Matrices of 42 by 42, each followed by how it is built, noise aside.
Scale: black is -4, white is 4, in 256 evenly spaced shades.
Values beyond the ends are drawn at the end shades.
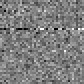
uneven rows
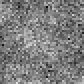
smooth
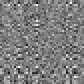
low rank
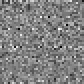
uneven rows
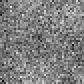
smooth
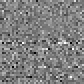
uneven rows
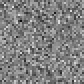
noise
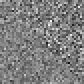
upper triangular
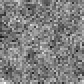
smooth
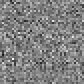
low rank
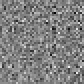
low rank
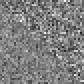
upper triangular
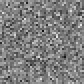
noise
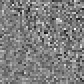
upper triangular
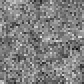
smooth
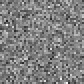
noise
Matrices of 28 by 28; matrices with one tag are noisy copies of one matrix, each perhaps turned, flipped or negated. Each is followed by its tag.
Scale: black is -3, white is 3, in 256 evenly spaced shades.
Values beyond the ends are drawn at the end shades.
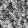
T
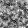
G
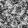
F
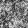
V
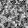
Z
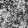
V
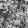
V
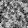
F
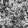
V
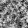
F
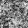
V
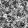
Z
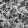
G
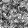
G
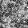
V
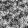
T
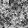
V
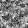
T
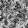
T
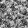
Z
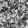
G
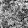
V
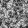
G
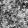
V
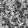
G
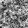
G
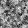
F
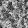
T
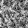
Z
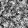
Z
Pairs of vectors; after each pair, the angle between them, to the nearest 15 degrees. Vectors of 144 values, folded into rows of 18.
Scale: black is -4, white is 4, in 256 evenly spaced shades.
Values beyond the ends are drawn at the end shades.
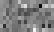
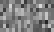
120 degrees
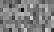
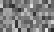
60 degrees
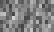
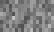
15 degrees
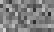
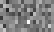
45 degrees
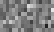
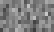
75 degrees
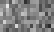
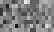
150 degrees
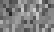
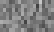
60 degrees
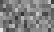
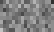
45 degrees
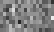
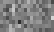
15 degrees
